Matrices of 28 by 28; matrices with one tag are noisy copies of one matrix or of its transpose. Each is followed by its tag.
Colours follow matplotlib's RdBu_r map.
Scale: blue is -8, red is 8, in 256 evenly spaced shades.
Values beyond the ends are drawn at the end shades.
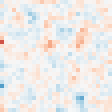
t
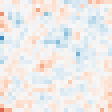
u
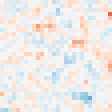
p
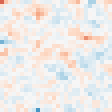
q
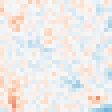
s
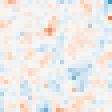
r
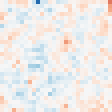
u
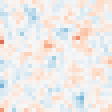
t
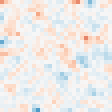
q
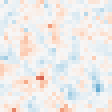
p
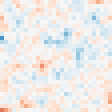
u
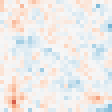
s
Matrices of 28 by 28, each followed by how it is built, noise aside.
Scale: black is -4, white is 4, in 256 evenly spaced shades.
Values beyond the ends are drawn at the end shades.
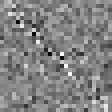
banded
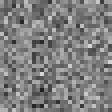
blocks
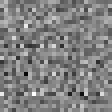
uneven rows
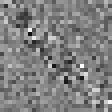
banded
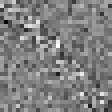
banded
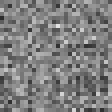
blocks
